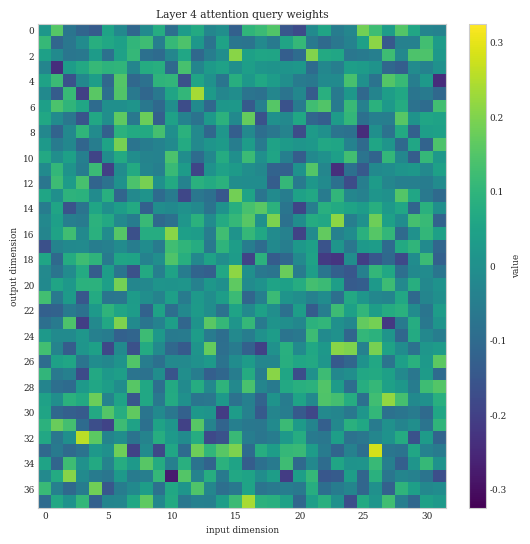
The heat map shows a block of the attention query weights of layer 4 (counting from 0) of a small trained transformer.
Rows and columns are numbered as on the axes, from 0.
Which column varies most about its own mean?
3
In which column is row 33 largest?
26
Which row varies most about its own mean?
33
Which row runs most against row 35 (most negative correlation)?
28
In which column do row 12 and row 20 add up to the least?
24
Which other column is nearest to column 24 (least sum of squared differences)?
0
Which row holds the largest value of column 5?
30
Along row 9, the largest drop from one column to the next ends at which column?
7
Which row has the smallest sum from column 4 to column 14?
13
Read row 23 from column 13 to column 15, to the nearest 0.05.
0.15 0.1 0
